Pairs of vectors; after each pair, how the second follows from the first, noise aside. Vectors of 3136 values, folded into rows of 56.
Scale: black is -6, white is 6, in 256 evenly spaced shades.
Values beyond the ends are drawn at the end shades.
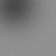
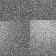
wrapped around, negated.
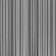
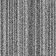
reversed, negated.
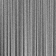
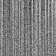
reversed, negated.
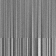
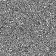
shuffled.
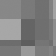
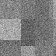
copied.
